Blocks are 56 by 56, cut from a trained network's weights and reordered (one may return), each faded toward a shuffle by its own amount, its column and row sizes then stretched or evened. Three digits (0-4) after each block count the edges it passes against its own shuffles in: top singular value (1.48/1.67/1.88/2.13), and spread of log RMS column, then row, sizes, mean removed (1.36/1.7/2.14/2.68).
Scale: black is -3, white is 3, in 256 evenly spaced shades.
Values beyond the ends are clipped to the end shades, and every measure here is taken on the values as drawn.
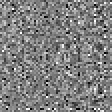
1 3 0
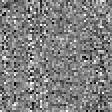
2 4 0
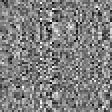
4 3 0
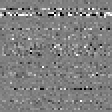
2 0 4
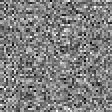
3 1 0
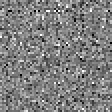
0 2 0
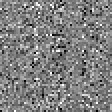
0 3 1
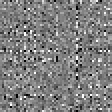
0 4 3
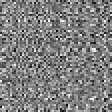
4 2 4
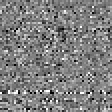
0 2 4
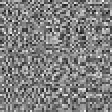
4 0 3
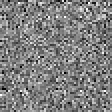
2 1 1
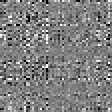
4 4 4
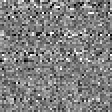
0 0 4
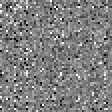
0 3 0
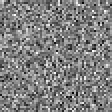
1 1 1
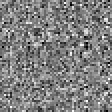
2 2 1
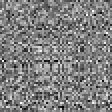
4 0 3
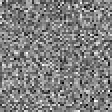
2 0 1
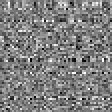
3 0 4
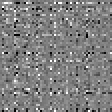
1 4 4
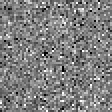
0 3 0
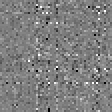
0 3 2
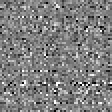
0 1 4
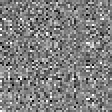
2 3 1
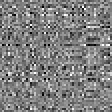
4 3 4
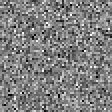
0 1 0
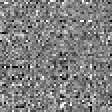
2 2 4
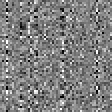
4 4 1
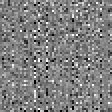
1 4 3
